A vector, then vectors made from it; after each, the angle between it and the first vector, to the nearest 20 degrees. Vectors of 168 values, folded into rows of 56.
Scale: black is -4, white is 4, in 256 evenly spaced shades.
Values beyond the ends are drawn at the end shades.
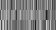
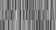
120 degrees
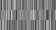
40 degrees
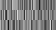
80 degrees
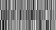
160 degrees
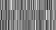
140 degrees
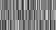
120 degrees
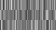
120 degrees
